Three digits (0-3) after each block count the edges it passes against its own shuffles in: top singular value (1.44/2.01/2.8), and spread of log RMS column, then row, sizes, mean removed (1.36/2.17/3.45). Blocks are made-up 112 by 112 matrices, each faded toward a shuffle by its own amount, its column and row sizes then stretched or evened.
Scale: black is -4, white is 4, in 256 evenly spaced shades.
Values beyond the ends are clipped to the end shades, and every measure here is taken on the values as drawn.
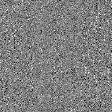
0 2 0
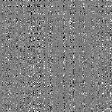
0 3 2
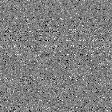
1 0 2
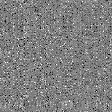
2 1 0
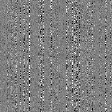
2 3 0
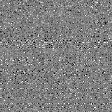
2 0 2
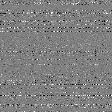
1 0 3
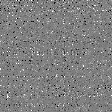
1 1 2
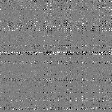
2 2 3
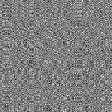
3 0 0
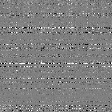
2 1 3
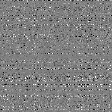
1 1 3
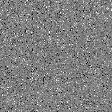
1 1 0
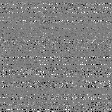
1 1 3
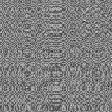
3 1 1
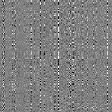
3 3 1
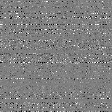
1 1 3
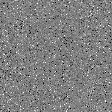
0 1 0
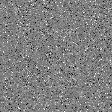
1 1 0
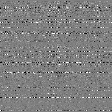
2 1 3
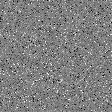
0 0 0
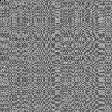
3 2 1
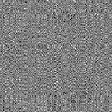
3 2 0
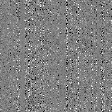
0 3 1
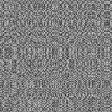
3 2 1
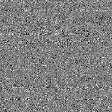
1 1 2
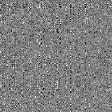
2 2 1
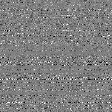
1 0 3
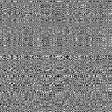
3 0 3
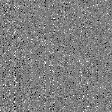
1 2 0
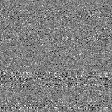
2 0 2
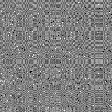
3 0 0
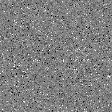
0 1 1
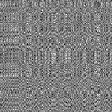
3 2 1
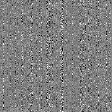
0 3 1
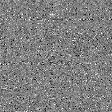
1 0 2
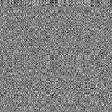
3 0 2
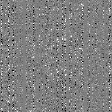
1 3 1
